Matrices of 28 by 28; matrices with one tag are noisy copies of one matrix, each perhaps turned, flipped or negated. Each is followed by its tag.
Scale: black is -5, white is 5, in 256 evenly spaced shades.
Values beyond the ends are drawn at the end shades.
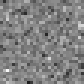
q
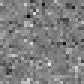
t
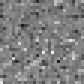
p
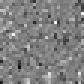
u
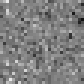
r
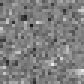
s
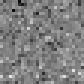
r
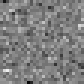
q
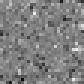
u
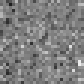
r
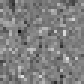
s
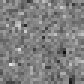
s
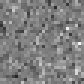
t
